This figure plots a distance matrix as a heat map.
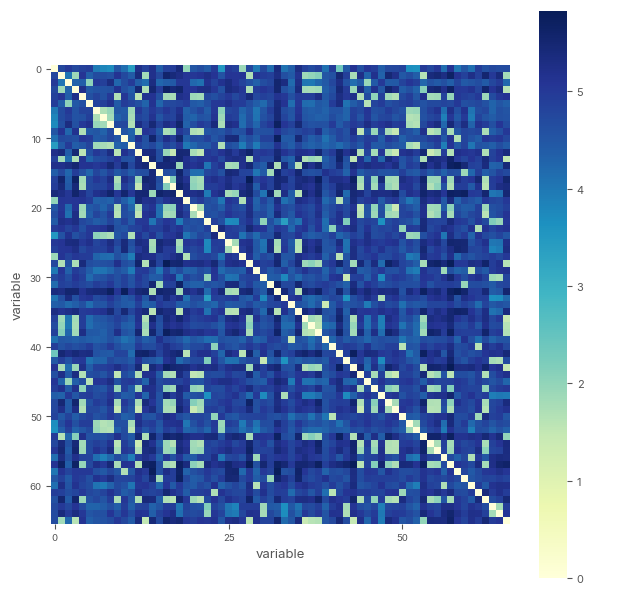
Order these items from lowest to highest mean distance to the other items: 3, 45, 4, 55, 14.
4, 55, 3, 45, 14
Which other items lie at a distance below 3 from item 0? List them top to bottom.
19, 27, 41
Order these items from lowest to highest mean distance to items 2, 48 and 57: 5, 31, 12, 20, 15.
12, 20, 5, 15, 31
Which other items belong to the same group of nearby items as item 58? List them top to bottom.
10
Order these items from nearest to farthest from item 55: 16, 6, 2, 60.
16, 2, 60, 6
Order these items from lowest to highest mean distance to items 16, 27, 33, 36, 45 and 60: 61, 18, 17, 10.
17, 10, 61, 18
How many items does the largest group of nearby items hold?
15
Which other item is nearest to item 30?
42
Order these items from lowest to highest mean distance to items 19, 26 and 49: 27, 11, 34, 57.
27, 57, 11, 34
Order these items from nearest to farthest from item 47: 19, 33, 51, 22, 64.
33, 22, 64, 19, 51
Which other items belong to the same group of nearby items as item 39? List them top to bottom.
34
